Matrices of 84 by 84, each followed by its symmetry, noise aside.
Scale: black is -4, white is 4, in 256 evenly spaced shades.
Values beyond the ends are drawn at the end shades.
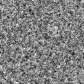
symmetric across the other diagonal.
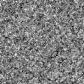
symmetric.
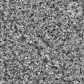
symmetric across the other diagonal.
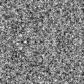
mirrored top to bottom.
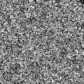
symmetric across the other diagonal.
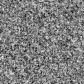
symmetric across the other diagonal.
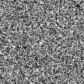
symmetric across the other diagonal.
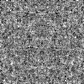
mirrored left to right.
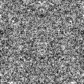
mirrored left to right.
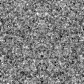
mirrored left to right.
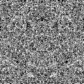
mirrored left to right.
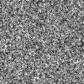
symmetric across the other diagonal.
